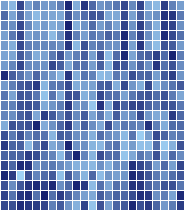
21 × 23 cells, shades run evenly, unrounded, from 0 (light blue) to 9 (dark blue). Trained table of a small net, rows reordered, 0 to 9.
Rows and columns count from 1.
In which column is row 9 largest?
5
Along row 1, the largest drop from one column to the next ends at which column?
10
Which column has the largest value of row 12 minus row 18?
3
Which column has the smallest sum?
12
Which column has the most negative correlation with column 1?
16
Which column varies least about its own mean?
15
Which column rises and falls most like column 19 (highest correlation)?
4
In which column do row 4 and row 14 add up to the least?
7
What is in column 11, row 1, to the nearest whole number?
8
